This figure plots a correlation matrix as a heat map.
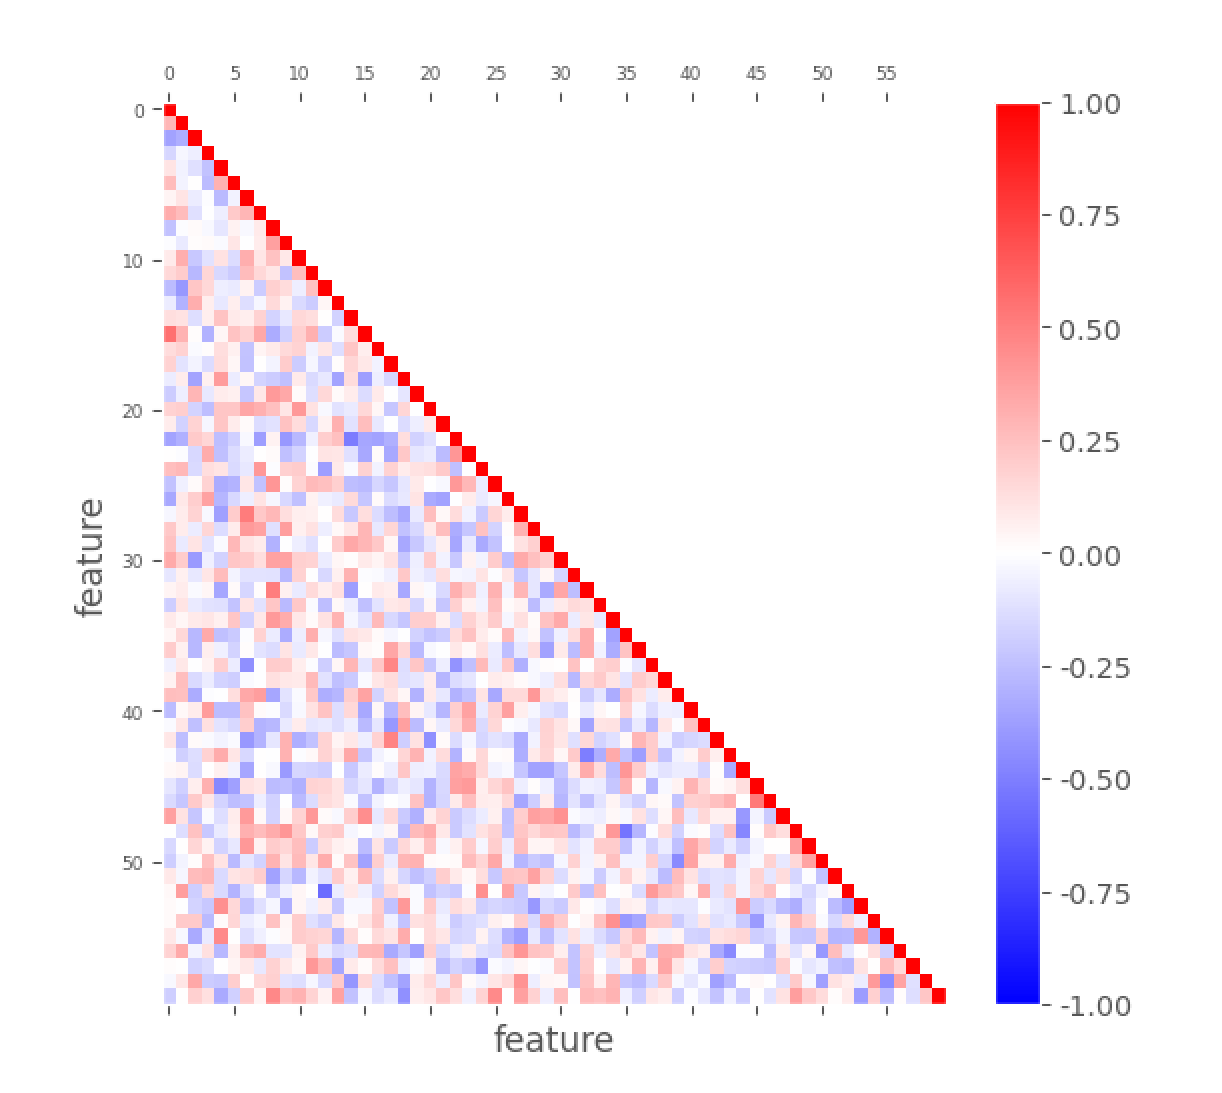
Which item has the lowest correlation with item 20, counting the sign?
42
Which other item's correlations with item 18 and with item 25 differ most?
59
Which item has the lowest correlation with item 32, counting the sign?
43
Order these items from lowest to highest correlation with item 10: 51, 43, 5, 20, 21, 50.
51, 5, 43, 21, 50, 20
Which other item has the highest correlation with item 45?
46
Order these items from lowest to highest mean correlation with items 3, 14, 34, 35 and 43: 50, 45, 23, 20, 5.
20, 5, 45, 23, 50
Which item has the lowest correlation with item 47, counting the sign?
44
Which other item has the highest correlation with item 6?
27
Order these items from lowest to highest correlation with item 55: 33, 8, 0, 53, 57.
33, 8, 0, 57, 53
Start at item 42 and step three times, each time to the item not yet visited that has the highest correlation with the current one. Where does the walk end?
52
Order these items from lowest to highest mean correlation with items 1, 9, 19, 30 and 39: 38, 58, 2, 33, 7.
2, 33, 58, 38, 7
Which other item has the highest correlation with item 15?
0
